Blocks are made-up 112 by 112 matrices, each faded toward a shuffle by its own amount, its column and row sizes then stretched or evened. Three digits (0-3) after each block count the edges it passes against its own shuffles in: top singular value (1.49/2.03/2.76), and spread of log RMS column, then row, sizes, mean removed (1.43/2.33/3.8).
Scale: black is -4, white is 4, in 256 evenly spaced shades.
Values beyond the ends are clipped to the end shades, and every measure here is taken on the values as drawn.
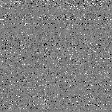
0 1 2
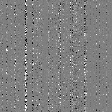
2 3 0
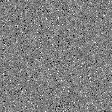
0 1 0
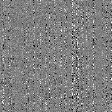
0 3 1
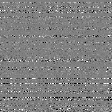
2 1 3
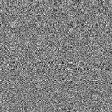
2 0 2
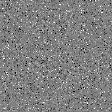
0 1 1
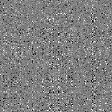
2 2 1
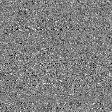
0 0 2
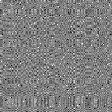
3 1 0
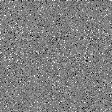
1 1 1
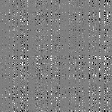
1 3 2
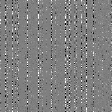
3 3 0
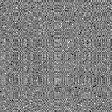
3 1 1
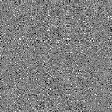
2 1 1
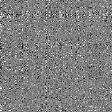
2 2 2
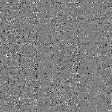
0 2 2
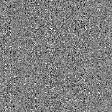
0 2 0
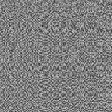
3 1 1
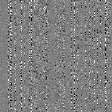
2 3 0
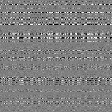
3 0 3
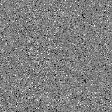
1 1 0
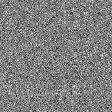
1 1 0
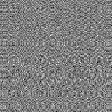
3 0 0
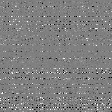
2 1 3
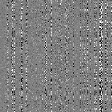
3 3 0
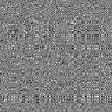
3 0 2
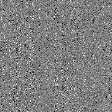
0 2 0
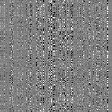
3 3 0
